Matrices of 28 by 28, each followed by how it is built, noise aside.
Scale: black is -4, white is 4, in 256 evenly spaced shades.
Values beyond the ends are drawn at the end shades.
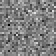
repeating rows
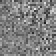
upper triangular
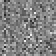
uneven columns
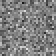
repeating rows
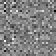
low rank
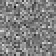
repeating rows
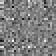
low rank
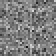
repeating rows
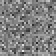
repeating rows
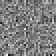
low rank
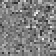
upper triangular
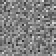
repeating rows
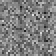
repeating rows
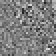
upper triangular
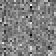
uneven columns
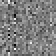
uneven columns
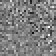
upper triangular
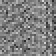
repeating rows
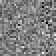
uneven columns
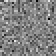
low rank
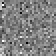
uneven columns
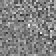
upper triangular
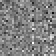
uneven columns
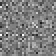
low rank
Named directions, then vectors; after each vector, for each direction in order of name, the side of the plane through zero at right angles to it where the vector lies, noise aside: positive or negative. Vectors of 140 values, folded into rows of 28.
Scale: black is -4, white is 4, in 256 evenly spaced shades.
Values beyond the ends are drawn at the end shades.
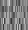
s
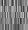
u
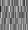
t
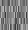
negative, positive, positive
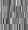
negative, negative, negative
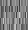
positive, negative, negative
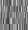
negative, negative, negative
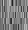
positive, positive, positive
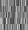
positive, positive, negative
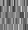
negative, positive, negative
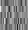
negative, negative, positive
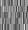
negative, positive, positive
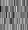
positive, positive, negative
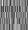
positive, negative, negative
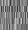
positive, negative, negative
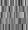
positive, negative, positive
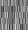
positive, negative, negative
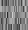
negative, negative, positive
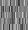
positive, negative, negative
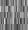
negative, negative, positive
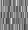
negative, negative, negative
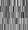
negative, positive, negative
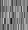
positive, positive, positive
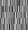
positive, negative, negative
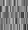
negative, positive, negative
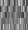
negative, positive, negative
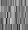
negative, negative, positive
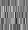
negative, positive, positive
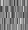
positive, positive, negative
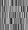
positive, positive, positive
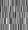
positive, positive, positive
